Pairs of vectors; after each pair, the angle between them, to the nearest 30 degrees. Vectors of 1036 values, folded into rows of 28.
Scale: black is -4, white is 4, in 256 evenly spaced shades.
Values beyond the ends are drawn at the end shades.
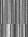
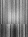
60 degrees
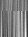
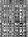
120 degrees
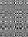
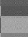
90 degrees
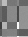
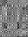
120 degrees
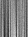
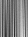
90 degrees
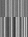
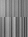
150 degrees
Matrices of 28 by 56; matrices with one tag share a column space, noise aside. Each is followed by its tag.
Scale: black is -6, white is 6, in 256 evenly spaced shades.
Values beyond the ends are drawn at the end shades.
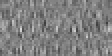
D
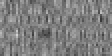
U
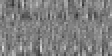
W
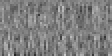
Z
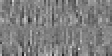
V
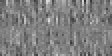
V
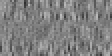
W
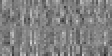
V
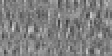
D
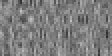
U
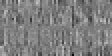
V
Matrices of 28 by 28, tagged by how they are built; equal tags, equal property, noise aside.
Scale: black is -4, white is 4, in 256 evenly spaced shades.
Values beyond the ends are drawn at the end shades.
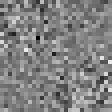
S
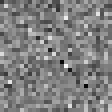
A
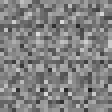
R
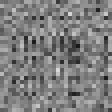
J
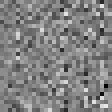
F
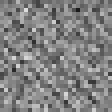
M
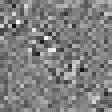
S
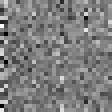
F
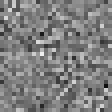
S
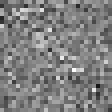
S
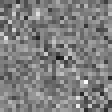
S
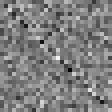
A
